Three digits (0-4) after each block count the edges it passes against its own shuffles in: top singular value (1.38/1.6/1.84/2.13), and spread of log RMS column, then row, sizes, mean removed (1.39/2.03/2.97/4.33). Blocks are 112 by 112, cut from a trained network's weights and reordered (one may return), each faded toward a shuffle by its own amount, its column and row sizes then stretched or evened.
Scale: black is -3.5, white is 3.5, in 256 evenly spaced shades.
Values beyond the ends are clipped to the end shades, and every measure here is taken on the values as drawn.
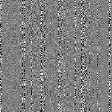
4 4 0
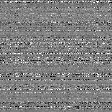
3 1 4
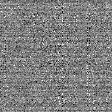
3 2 0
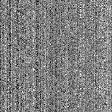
4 2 0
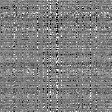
4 3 2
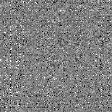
0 2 2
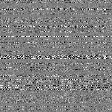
2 1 4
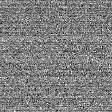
3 1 0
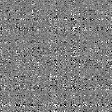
1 3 3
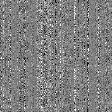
1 4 0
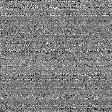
2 0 3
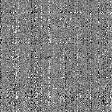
2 3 2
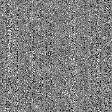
0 3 0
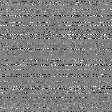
1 0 4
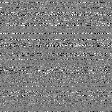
0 0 4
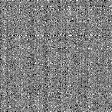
2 1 2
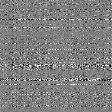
2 1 4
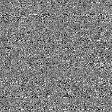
0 1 3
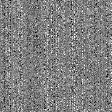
2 3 0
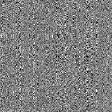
3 3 1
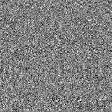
2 0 2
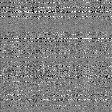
2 0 4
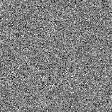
0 1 1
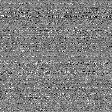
1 0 3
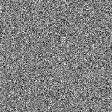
2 1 1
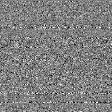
2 0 3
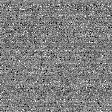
1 0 2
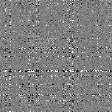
3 3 3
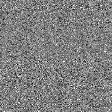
1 0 2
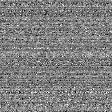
3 0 2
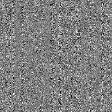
0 3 0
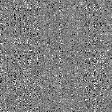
0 3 2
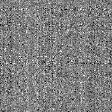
1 2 2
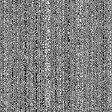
4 3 0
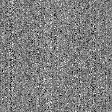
0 2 0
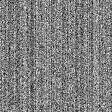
4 0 0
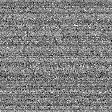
4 0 1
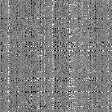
4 3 3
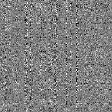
2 3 2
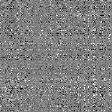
1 3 3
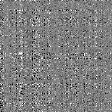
2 3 3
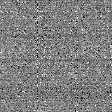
1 2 1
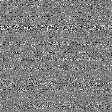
0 0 4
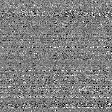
2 1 3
